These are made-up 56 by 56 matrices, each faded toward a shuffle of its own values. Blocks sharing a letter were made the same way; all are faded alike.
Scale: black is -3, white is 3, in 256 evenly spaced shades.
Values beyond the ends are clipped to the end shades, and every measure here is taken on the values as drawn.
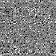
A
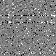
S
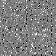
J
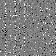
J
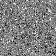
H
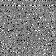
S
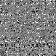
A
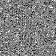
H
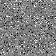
S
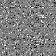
A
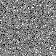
H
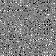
A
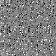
J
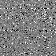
S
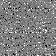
S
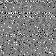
S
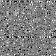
A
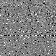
S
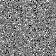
H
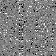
J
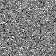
H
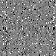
J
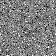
H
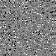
J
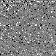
S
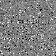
S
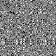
A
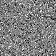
H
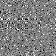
A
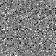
A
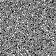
H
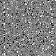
J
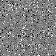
J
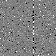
J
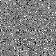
A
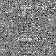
A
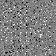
J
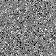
H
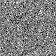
H
